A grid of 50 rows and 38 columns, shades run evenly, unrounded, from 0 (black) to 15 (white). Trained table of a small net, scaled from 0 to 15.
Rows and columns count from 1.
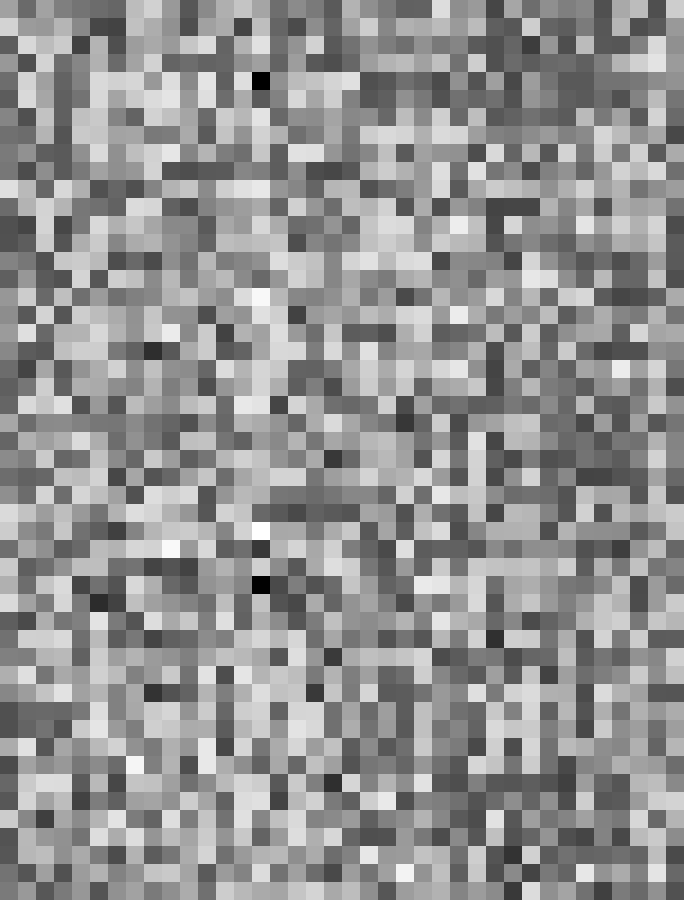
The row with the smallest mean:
24
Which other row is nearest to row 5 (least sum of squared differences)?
6
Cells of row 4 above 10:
10
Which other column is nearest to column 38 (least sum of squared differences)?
1
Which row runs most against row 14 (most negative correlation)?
42
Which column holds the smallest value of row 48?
29
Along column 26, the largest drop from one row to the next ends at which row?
19
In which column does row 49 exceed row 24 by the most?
23
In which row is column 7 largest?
46
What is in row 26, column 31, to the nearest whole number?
5
